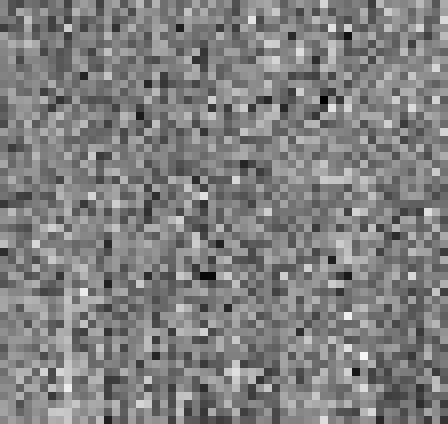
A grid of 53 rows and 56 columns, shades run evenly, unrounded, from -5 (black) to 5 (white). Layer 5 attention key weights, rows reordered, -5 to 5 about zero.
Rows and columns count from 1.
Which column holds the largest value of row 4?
42
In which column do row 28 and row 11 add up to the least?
19
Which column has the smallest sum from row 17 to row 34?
26
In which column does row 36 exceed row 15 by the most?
18
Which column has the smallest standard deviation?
17
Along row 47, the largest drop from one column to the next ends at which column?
45
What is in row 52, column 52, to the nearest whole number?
0
